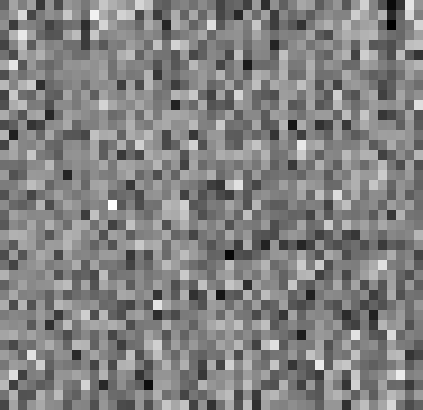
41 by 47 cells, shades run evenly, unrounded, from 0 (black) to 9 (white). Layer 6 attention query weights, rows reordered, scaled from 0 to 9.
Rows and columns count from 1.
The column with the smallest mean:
31
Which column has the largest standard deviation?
44
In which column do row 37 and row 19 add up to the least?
25
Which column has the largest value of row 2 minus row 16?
14
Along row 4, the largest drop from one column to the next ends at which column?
10
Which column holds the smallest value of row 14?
2
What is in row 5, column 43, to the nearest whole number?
3
